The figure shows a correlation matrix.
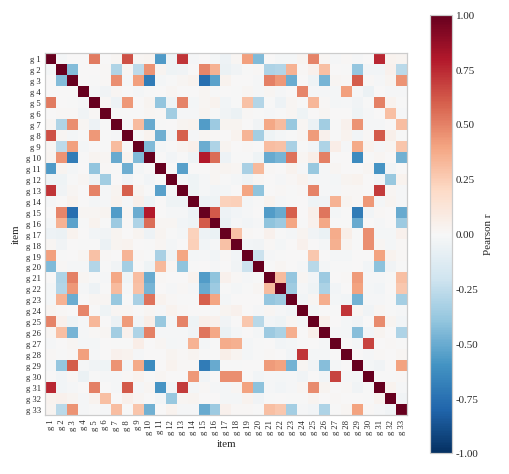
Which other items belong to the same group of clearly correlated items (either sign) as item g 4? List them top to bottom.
g 24, g 28
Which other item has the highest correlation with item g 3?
g 29
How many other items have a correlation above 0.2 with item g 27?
4
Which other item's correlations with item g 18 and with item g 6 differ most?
g 30
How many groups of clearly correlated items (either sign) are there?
5
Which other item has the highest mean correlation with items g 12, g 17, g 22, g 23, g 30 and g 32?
g 27
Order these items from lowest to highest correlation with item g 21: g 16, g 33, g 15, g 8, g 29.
g 15, g 16, g 8, g 33, g 29
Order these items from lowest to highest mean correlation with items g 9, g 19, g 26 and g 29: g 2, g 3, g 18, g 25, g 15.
g 15, g 2, g 18, g 25, g 3
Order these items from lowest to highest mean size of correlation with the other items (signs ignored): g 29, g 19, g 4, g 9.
g 4, g 19, g 9, g 29
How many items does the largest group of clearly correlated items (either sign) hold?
13
